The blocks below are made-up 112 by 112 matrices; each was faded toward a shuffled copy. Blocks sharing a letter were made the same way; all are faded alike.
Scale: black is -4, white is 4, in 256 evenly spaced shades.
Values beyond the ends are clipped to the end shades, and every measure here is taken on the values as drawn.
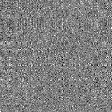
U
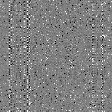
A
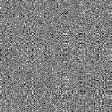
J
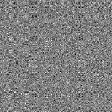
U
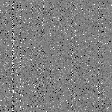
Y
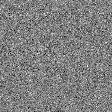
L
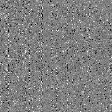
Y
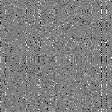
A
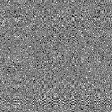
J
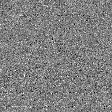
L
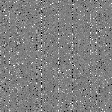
Y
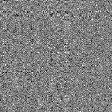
U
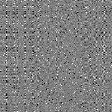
A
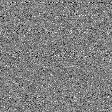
L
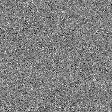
L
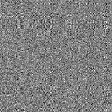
U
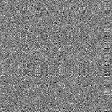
U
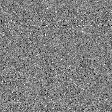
L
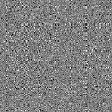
J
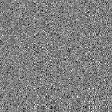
U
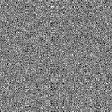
U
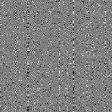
A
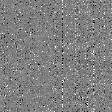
Y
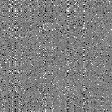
A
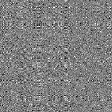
J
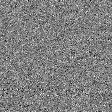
L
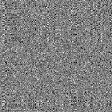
U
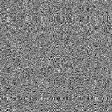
U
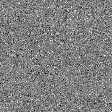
L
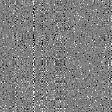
A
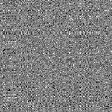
J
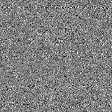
L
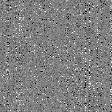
Y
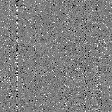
Y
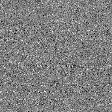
L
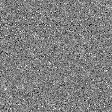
L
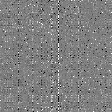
A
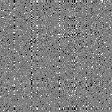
A
